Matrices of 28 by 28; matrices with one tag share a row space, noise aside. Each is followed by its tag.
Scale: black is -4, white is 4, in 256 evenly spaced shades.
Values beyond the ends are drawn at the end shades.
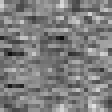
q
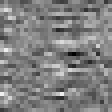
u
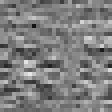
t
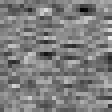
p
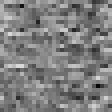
q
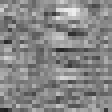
u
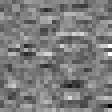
p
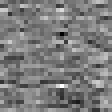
q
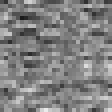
t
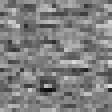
p
